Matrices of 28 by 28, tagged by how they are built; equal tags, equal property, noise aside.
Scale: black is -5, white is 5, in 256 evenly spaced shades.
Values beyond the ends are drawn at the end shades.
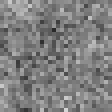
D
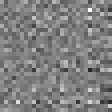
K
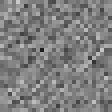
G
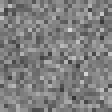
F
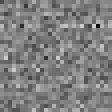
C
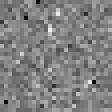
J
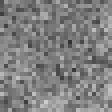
D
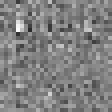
K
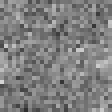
D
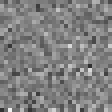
C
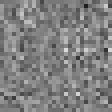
K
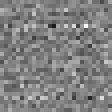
C
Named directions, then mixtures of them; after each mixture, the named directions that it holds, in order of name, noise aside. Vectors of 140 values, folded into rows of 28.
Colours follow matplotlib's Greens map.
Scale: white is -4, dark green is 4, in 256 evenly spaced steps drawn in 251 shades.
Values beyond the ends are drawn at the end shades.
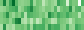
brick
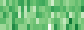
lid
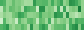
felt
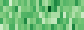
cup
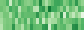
cup, felt, lid.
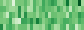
brick, lid.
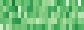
brick, cup, lid.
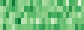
brick, felt.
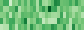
cup.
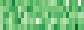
brick, felt, lid.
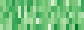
brick, lid.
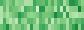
felt.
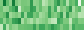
brick, cup.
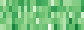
lid.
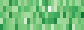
cup.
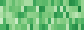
felt.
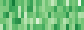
brick, lid.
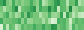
brick, cup.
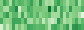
brick, cup, lid.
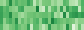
cup, felt.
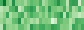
brick, cup, felt.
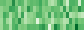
brick, felt, lid.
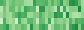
felt.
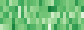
cup, lid.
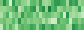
brick, cup, felt.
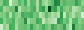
cup.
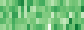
lid.
